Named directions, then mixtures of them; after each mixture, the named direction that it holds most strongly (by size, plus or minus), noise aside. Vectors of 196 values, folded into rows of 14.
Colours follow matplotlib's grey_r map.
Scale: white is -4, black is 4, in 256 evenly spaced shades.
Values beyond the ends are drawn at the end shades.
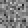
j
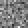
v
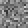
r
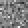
v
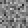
j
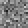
r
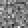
v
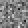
v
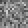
r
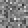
j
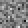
j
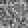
v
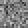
r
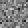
j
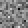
v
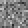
v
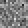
j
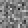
j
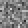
v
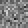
r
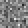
j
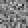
j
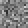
r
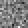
v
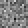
j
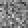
v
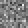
j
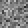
r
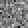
v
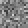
r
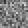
v
